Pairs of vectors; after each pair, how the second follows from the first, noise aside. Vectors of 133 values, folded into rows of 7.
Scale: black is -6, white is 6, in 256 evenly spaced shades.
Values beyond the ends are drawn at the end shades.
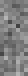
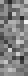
reversed, negated, scaled up.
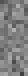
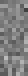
wrapped around, negated.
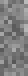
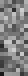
reversed, negated, scaled up.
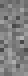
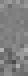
negated, partly zeroed.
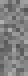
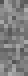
sign-scrambled.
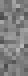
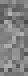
wrapped around, negated.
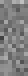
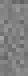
negated, shrunk.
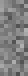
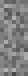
wrapped around, negated.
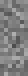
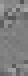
reversed, negated, partly zeroed.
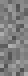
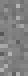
negated, partly zeroed.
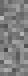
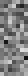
reversed, negated, scaled up.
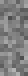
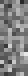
wrapped around, scaled up.
